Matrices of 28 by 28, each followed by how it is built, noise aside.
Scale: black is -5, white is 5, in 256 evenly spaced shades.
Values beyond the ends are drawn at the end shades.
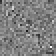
banded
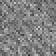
Toeplitz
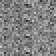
repeating rows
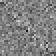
banded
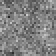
smooth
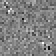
banded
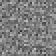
repeating rows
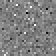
sparse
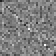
diagonal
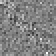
banded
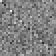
diagonal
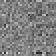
low rank
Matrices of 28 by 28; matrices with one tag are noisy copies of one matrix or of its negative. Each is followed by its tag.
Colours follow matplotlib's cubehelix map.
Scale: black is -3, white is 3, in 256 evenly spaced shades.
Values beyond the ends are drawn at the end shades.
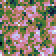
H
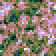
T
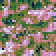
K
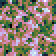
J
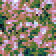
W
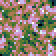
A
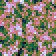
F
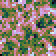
A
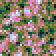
T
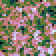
H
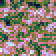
K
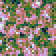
W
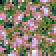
J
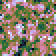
F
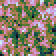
H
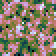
F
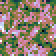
W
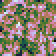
F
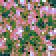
A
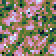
T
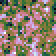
J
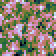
F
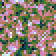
F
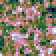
H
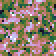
T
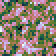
F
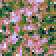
T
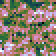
K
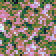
W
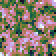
A
